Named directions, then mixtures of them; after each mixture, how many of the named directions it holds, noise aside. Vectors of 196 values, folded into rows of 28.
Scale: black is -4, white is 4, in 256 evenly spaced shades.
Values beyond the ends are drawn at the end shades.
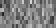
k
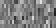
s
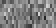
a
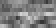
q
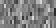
one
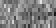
three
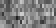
three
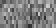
one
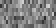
four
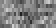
three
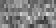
two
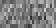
one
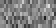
four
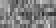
three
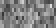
four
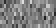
three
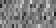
three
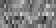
four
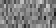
three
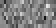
four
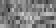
three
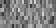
one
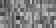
two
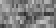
one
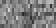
two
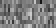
three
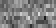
two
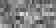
two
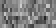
three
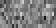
four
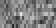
three
